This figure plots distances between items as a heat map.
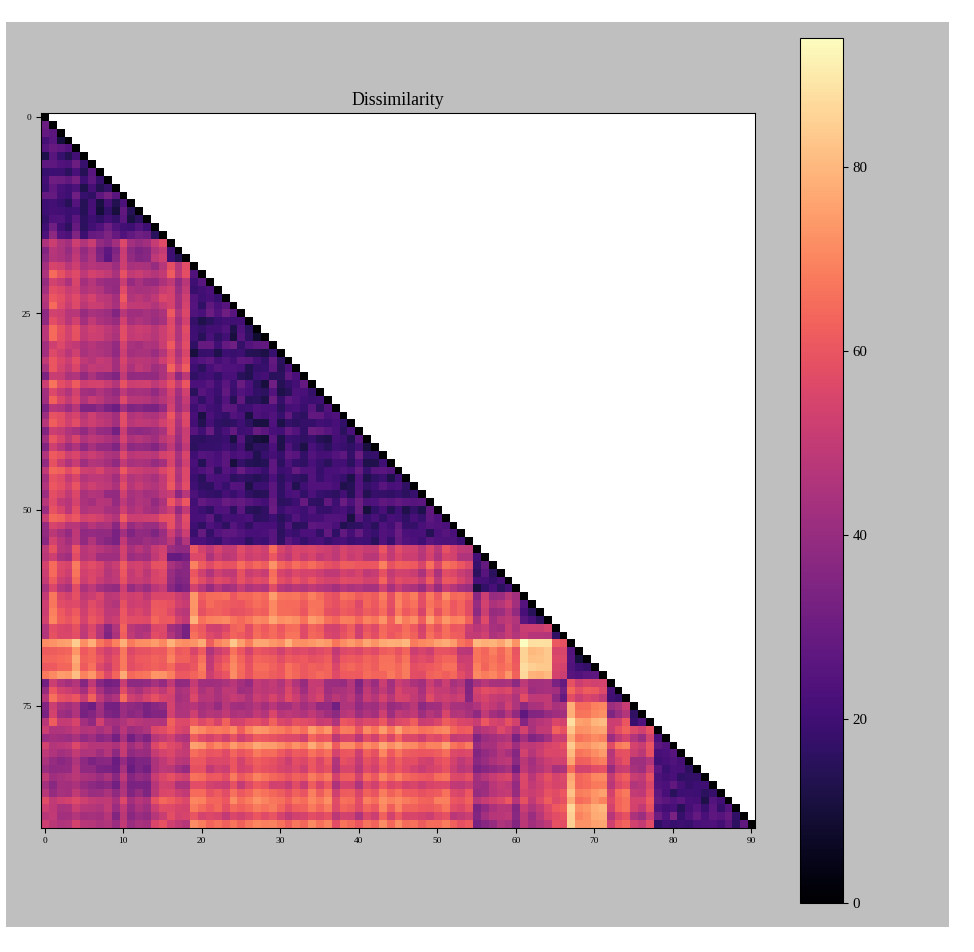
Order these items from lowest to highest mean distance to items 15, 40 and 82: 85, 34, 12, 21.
12, 85, 21, 34
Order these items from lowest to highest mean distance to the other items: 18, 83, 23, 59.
23, 83, 18, 59
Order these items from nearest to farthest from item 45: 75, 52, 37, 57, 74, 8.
37, 52, 75, 8, 74, 57
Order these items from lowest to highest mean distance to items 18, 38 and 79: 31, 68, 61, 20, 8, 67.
8, 20, 31, 61, 68, 67
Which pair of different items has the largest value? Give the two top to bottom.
61, 67
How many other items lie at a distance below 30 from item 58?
5
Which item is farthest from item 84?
67
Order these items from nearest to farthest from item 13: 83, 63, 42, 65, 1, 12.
12, 1, 83, 42, 65, 63
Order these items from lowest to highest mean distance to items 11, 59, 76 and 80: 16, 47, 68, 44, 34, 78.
78, 16, 44, 47, 34, 68
